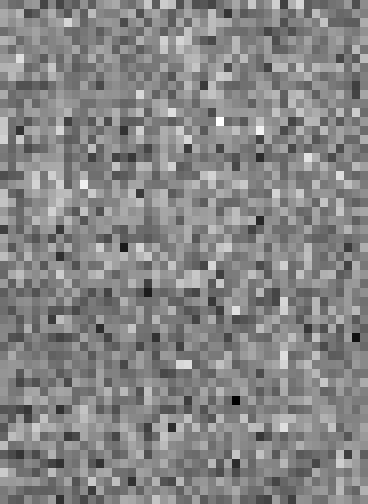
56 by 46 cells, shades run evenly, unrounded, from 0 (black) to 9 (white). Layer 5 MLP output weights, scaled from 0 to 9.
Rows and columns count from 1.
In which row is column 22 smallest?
48
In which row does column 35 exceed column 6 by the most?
1
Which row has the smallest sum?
33
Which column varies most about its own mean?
8
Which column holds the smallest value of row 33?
19
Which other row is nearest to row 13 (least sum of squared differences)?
50
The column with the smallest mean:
10
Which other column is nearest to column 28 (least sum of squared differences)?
39
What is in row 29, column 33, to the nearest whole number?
6
